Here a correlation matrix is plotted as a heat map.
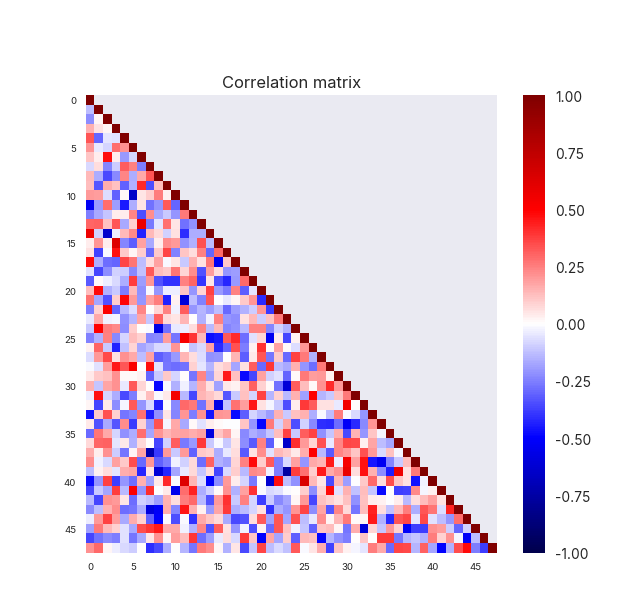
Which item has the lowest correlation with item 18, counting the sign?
29
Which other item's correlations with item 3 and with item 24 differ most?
16
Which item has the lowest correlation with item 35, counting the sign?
14
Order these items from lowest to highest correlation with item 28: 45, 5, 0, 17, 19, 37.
37, 17, 0, 45, 19, 5
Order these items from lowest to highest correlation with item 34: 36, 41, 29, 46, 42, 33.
41, 29, 36, 42, 33, 46
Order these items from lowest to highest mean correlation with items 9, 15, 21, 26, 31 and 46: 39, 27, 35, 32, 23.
27, 39, 32, 23, 35
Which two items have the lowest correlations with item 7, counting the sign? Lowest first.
37, 43
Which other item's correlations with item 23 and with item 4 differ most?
39
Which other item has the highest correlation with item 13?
6
